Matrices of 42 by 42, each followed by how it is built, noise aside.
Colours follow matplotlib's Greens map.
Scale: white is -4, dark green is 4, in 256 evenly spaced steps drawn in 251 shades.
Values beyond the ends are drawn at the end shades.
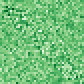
banded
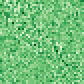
banded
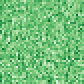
low rank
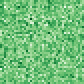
low rank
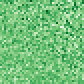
upper triangular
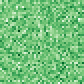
low rank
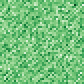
Hankel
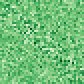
banded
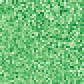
upper triangular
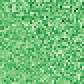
upper triangular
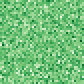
noise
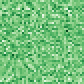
low rank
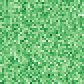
noise
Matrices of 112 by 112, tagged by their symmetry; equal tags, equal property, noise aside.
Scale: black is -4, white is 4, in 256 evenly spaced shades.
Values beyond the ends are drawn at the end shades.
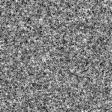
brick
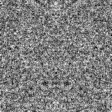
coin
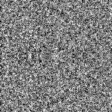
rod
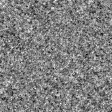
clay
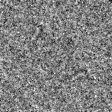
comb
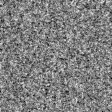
brick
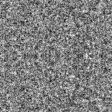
rod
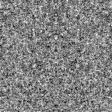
coin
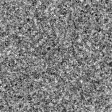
clay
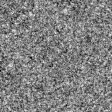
clay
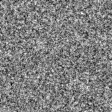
brick
